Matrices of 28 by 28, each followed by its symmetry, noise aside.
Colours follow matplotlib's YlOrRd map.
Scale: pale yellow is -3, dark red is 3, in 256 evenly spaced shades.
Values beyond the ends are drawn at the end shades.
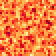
same after a half turn.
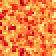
mirrored top to bottom.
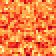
mirrored left to right.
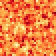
antisymmetric.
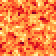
same after a half turn.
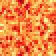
mirrored top to bottom.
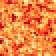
antisymmetric.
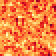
antisymmetric.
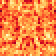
mirrored left to right.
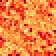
symmetric across the other diagonal.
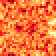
mirrored top to bottom.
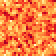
mirrored top to bottom.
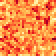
symmetric across the other diagonal.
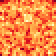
mirrored left to right.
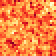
symmetric across the other diagonal.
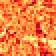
antisymmetric.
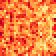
mirrored top to bottom.
